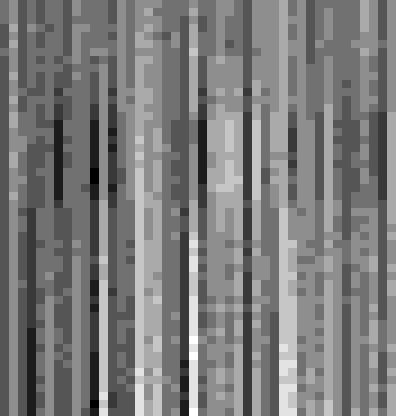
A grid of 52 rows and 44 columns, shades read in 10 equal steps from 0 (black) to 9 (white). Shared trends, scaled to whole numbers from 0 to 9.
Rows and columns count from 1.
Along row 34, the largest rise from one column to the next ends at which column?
22
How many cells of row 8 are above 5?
5
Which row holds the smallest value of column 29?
7
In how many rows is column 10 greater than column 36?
11
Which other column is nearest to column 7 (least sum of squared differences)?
23
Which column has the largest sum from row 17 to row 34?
16
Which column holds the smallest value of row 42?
4
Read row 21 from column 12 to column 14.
5 2 4
